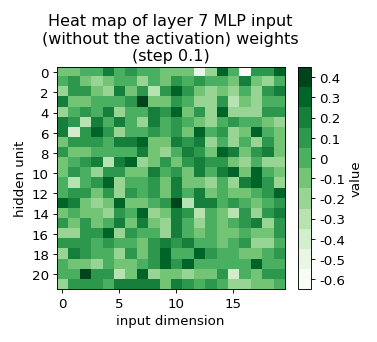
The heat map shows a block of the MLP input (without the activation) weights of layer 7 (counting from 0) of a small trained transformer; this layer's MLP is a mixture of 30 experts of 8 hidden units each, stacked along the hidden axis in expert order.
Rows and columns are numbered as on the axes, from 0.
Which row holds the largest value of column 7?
3
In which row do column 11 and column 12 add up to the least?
0
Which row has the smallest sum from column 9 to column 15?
20
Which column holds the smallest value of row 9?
4
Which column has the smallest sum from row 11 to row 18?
15
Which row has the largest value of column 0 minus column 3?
13
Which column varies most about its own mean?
12
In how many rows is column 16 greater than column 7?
5
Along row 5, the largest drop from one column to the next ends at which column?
2
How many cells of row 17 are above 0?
9
